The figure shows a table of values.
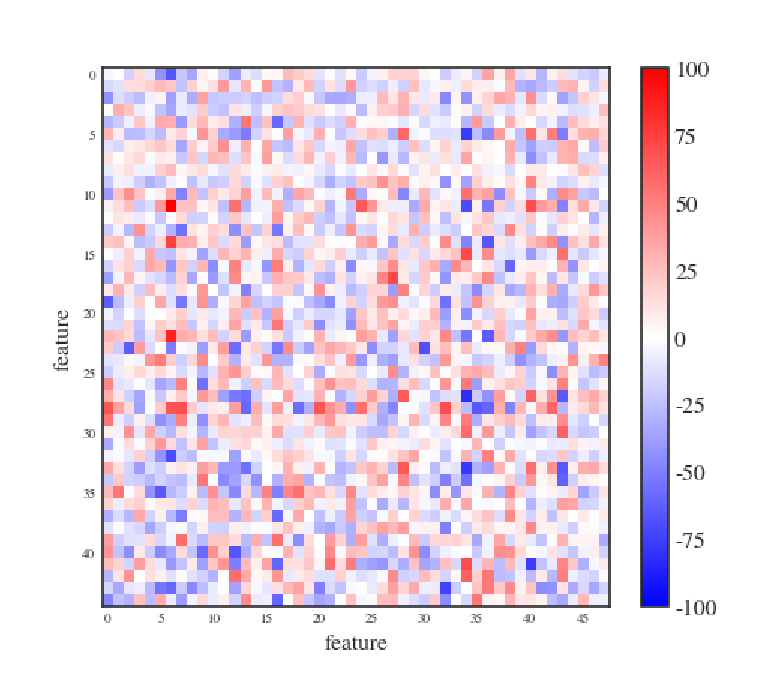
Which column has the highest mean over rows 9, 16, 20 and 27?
40
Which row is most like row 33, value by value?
27
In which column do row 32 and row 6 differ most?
6
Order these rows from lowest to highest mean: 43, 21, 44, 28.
43, 44, 21, 28
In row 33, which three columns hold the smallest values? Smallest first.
34, 43, 13
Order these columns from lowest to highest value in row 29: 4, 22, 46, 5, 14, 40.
5, 40, 4, 46, 22, 14
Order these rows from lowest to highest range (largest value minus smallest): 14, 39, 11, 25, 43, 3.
3, 25, 39, 43, 14, 11
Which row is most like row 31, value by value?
8
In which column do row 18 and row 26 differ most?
9
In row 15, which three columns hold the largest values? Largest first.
34, 43, 36
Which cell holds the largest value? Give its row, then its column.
11, 6
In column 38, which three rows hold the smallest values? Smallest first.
16, 28, 18
